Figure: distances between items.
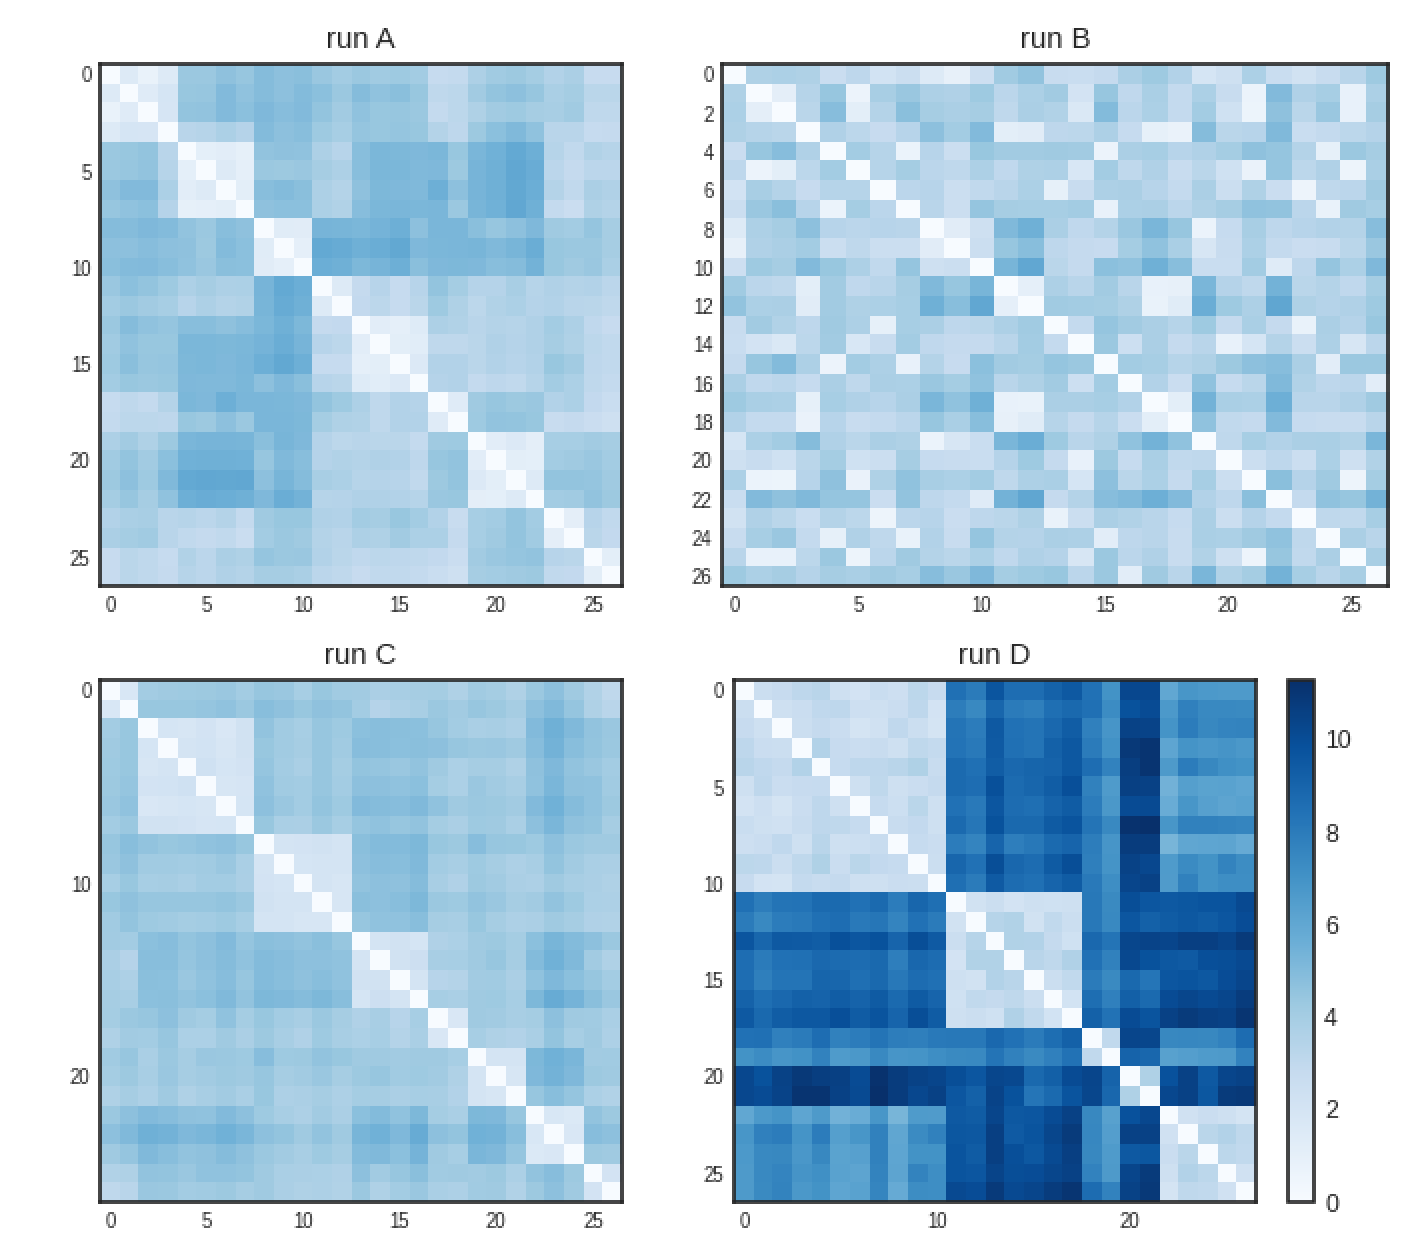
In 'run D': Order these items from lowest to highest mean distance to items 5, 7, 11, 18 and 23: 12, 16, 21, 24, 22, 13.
22, 24, 12, 16, 13, 21
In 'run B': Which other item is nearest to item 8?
19
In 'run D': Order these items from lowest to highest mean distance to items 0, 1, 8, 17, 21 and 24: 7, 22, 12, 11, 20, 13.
7, 22, 12, 11, 13, 20
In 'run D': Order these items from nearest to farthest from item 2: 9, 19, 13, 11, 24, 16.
9, 19, 24, 11, 16, 13
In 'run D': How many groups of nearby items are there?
5
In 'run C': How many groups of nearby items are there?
8
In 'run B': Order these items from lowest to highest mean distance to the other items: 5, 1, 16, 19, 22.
5, 1, 16, 19, 22
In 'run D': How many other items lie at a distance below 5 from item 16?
6
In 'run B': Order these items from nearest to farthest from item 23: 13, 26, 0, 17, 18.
13, 0, 18, 17, 26
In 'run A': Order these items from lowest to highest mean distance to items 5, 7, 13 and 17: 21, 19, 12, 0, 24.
24, 12, 0, 19, 21
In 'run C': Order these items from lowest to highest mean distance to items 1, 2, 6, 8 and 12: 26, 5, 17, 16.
5, 26, 17, 16
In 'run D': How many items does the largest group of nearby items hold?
11
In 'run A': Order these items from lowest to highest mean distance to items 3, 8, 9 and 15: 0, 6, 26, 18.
26, 0, 18, 6
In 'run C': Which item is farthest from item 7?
23
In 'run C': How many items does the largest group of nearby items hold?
6
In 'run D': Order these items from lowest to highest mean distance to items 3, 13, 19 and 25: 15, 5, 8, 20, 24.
8, 5, 24, 15, 20
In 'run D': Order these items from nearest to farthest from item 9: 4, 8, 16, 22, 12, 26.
8, 4, 22, 26, 12, 16
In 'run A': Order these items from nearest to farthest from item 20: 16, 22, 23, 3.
22, 16, 23, 3
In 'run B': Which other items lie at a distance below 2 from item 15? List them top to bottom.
4, 7, 24
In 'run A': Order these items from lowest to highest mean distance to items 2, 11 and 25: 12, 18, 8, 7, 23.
12, 18, 23, 7, 8
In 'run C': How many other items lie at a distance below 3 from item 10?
4
